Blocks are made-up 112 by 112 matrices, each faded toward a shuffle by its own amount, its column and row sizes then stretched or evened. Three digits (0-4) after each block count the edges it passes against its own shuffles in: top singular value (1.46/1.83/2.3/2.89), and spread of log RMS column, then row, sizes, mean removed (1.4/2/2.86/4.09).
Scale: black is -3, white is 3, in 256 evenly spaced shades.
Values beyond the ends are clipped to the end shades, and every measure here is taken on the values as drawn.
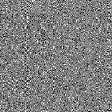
3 2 0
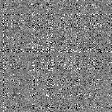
1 3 3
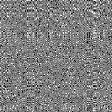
4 2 1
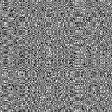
4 1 0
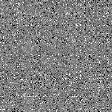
1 2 2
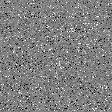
0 0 2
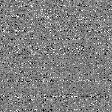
0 1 3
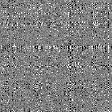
3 3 3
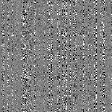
2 4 2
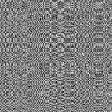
4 3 0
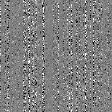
0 4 0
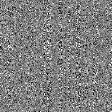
0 3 1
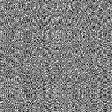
4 0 0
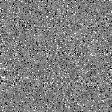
2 1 1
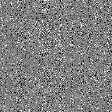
0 3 1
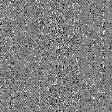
1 3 0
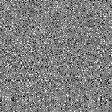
3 0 1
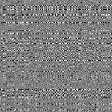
4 1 4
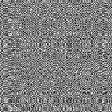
4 1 1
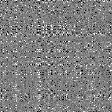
3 2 3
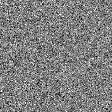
1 1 0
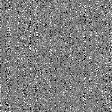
0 3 0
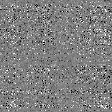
1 2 3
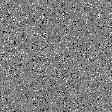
0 2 0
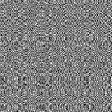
4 2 0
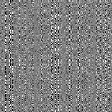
4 4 1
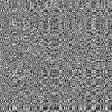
4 0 2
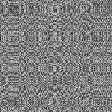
4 1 0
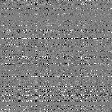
3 2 4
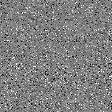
1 1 2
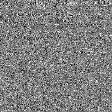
0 1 2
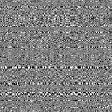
4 0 4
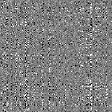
3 3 2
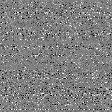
2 0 3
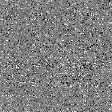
0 1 3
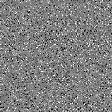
2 0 1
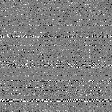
3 0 4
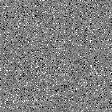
1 2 2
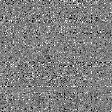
2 2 3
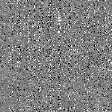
0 3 2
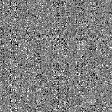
2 2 1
